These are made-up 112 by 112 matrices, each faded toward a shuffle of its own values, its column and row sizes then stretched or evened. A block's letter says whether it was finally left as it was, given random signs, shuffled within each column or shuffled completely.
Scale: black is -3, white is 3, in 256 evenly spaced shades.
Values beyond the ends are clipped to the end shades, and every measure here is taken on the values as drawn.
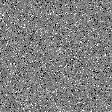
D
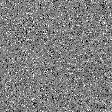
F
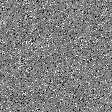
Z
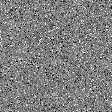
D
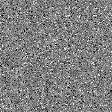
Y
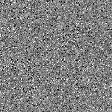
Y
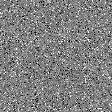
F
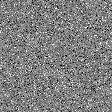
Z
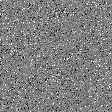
Z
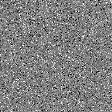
F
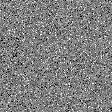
D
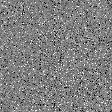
D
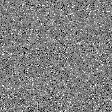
F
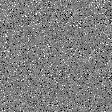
F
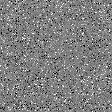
F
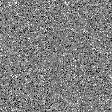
F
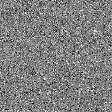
Y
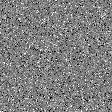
Z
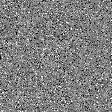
D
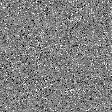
F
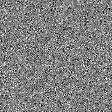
F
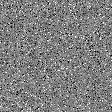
Z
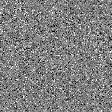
Y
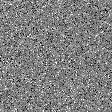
Z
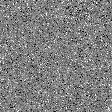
Z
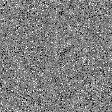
F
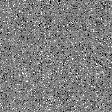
Y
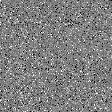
Y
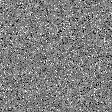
Z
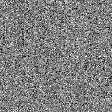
Y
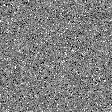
Z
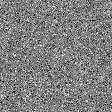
Z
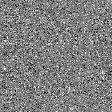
Y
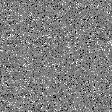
Y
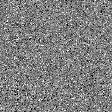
F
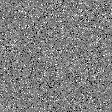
Y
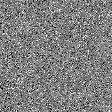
D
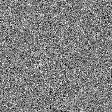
D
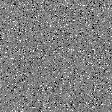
F
